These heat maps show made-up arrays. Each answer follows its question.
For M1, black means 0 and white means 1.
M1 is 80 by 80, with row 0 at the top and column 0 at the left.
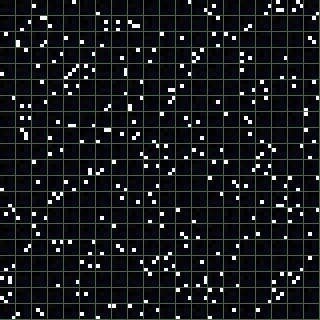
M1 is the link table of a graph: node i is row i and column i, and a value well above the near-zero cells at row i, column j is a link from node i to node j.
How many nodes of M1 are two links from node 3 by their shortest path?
5
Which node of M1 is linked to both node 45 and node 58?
node 9
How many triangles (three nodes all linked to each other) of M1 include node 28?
1
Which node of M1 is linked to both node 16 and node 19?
node 21
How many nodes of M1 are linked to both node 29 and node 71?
1
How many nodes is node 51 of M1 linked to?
4
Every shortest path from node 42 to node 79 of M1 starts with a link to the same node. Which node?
node 43
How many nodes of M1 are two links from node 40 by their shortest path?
3
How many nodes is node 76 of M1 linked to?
3
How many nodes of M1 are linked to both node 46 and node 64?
1
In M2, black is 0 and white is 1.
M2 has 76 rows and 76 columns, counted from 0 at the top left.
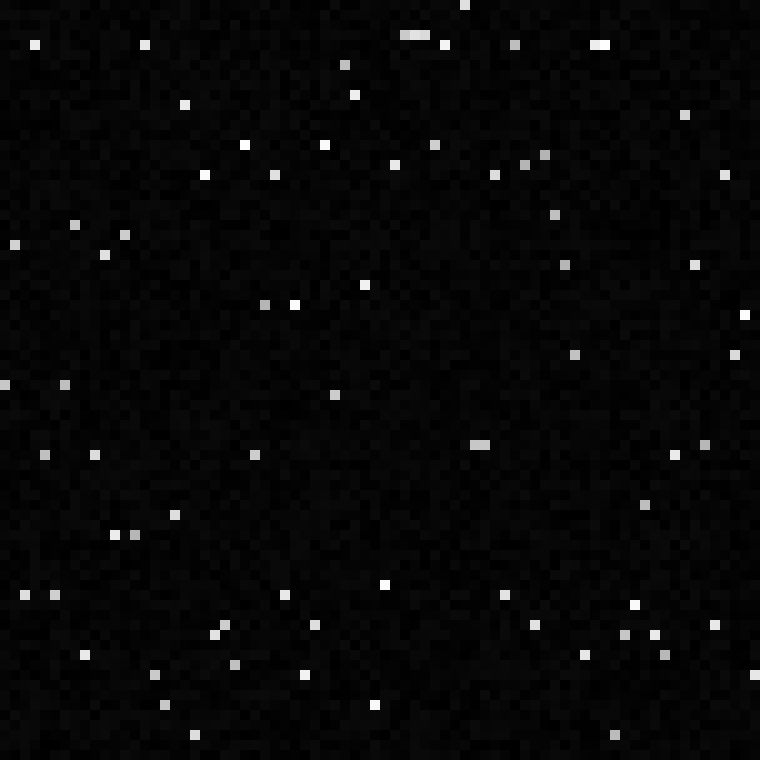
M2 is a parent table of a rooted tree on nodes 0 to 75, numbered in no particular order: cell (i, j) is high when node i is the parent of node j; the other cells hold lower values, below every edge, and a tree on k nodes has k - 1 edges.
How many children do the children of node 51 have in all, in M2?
4
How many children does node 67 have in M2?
3
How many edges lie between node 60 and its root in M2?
2
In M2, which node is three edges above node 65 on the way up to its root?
4
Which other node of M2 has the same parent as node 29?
26
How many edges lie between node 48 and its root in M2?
3
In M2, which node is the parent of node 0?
38
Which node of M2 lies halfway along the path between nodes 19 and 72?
45
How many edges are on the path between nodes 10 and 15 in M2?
4
